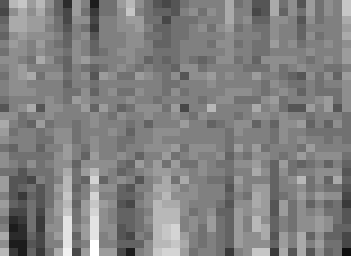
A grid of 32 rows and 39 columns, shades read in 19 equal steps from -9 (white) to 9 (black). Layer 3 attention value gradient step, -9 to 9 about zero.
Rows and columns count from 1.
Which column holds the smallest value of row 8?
5
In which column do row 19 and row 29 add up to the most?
2
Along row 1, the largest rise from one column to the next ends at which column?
11
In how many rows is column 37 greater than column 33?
11
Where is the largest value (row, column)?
32, 39
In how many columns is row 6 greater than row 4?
8
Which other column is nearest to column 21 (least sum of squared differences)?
34
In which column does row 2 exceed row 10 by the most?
29
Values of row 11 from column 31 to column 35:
-1 0 1 1 0
